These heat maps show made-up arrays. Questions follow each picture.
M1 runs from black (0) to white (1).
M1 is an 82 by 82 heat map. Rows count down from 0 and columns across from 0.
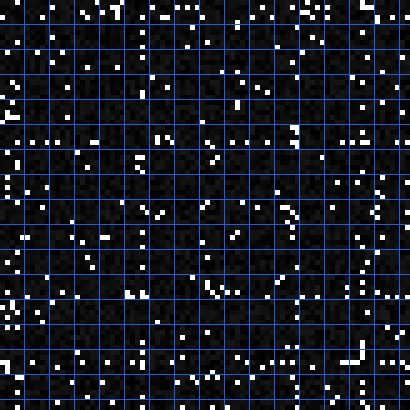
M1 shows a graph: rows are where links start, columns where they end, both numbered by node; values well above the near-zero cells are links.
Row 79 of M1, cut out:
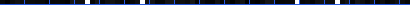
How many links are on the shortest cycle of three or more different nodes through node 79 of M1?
3
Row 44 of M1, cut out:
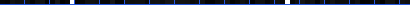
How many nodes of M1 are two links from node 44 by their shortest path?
4
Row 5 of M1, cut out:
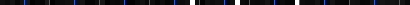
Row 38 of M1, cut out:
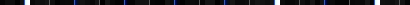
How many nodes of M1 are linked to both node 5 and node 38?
0
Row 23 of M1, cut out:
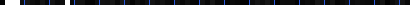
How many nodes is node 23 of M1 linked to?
4
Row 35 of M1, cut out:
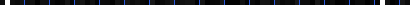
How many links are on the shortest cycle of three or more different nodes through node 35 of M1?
4
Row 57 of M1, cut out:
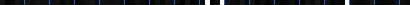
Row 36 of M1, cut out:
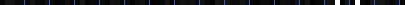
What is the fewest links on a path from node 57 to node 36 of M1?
4
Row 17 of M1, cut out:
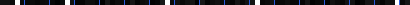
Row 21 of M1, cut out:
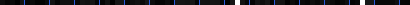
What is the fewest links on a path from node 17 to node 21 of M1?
4
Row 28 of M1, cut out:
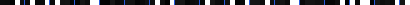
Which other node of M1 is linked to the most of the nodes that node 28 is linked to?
node 72
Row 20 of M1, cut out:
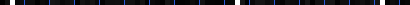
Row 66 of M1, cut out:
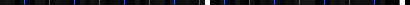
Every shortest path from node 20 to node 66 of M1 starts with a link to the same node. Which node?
node 76
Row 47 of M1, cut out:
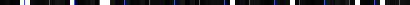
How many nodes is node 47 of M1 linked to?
9
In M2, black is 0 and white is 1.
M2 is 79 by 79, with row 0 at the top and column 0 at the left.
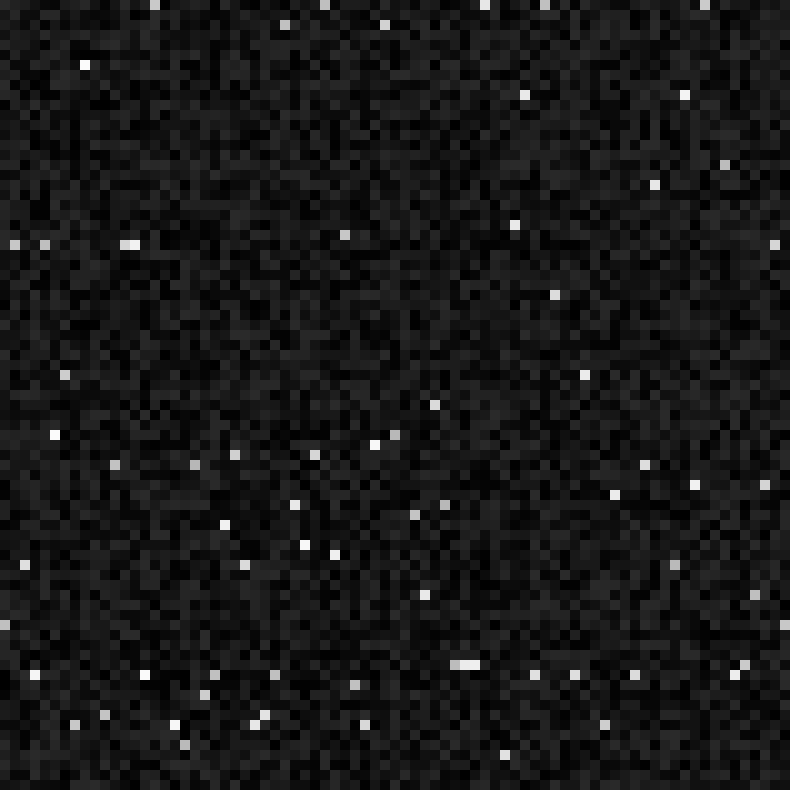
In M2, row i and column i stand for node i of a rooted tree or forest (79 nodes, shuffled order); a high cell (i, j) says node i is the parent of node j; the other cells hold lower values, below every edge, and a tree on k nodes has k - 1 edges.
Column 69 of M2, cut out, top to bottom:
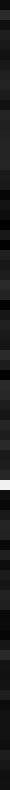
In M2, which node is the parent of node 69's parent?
0
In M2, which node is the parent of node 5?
43
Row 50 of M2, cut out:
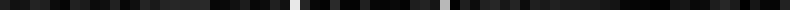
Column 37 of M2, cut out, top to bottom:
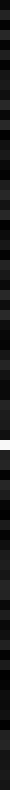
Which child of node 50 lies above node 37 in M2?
44
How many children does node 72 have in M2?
5
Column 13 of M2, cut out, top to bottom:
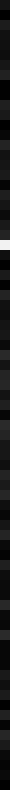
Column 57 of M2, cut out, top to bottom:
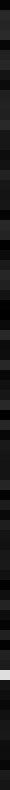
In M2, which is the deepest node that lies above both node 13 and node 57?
56
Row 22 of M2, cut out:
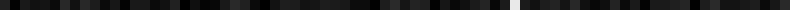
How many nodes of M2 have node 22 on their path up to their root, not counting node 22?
2
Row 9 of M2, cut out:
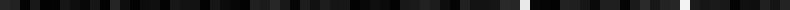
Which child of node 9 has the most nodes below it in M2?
52
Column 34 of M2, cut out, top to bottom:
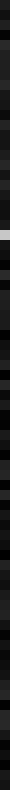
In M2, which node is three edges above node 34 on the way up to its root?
66
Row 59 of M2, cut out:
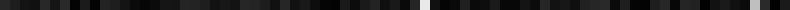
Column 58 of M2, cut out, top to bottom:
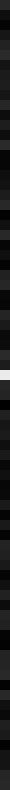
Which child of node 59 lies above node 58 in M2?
75
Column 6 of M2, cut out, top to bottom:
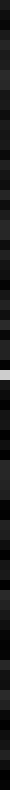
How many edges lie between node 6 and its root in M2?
5
